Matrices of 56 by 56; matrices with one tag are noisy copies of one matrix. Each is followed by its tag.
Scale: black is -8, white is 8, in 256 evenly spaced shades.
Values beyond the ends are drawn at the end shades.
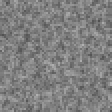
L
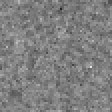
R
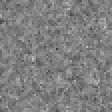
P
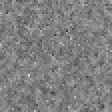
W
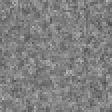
L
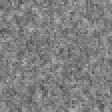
W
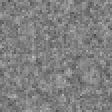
P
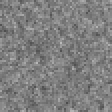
W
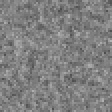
R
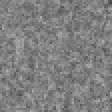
R
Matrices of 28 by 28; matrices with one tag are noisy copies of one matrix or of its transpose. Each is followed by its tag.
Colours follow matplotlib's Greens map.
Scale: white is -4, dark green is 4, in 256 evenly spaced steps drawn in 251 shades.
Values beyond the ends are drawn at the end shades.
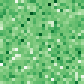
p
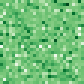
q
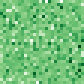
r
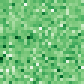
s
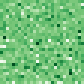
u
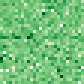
s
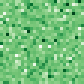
q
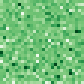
u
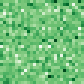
q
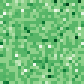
q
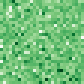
r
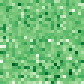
u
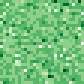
q
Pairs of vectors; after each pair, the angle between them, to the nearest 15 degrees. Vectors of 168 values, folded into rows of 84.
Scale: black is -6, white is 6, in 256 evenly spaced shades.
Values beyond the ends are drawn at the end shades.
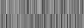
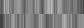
75 degrees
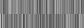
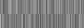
30 degrees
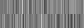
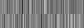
165 degrees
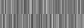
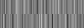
135 degrees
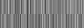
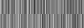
150 degrees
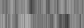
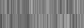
135 degrees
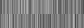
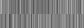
135 degrees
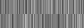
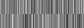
165 degrees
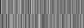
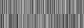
90 degrees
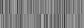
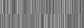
150 degrees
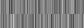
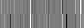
90 degrees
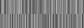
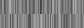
60 degrees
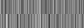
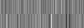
45 degrees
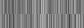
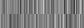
75 degrees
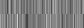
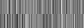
150 degrees
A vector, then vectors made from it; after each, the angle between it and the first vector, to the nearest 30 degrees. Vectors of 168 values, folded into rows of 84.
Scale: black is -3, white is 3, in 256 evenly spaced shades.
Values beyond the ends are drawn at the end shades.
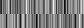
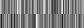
120 degrees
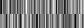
30 degrees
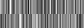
120 degrees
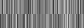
120 degrees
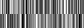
150 degrees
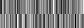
60 degrees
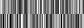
90 degrees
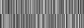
120 degrees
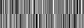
60 degrees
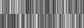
150 degrees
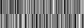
30 degrees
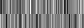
30 degrees
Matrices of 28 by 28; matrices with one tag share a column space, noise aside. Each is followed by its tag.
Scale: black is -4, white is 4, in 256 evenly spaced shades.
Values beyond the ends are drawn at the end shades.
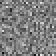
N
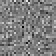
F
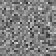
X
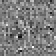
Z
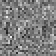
Z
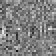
Z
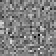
Z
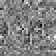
Z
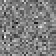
F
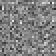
X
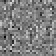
Z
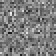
N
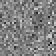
F
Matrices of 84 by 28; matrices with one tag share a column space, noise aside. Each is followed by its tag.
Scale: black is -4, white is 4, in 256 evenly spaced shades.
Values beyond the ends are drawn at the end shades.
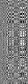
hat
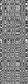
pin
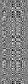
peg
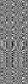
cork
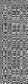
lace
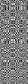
pin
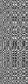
cork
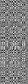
cork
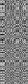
pin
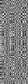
hat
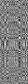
cork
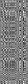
peg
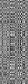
hat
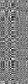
peg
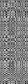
peg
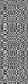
lace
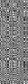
peg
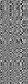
pin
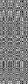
peg
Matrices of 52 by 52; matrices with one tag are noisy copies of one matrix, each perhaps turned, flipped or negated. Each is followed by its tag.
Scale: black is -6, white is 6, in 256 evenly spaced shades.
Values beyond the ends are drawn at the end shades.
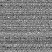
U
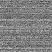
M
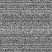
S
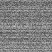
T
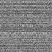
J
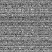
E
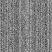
M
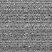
T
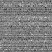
E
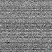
T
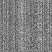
S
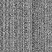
J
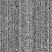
M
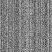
M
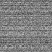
E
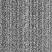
T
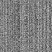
J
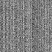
J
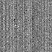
J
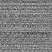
J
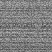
T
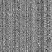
U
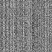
J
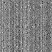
T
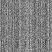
M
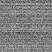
J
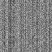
U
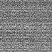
T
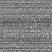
S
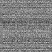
S
